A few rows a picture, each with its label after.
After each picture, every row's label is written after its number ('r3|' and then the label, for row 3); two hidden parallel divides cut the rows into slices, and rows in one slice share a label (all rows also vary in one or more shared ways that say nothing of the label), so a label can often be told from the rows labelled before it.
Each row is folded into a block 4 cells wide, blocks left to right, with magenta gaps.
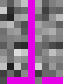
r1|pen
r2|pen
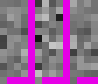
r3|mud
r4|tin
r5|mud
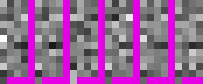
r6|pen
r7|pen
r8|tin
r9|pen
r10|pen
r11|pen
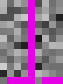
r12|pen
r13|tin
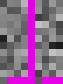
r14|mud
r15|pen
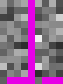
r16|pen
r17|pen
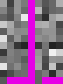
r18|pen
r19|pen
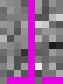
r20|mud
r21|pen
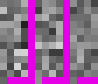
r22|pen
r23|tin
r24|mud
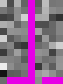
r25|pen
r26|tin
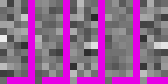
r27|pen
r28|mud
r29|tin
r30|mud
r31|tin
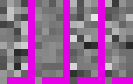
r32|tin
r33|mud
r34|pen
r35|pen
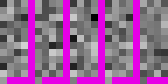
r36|tin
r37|pen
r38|tin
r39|tin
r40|mud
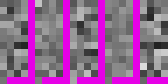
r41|pen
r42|mud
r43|tin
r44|mud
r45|pen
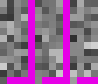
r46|pen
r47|mud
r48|tin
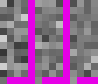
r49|pen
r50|mud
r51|mud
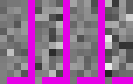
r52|mud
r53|tin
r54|mud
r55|pen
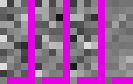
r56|pen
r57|tin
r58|tin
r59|mud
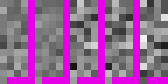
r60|mud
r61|mud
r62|tin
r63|tin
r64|pen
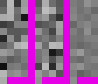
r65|tin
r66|tin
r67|mud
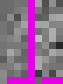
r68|mud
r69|pen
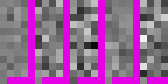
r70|mud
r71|mud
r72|pen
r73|mud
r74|pen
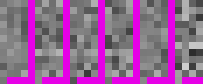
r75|mud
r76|mud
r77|mud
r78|mud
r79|mud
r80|tin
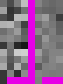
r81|pen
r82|mud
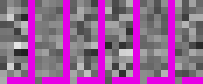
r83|tin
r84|mud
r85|tin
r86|pen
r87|mud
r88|pen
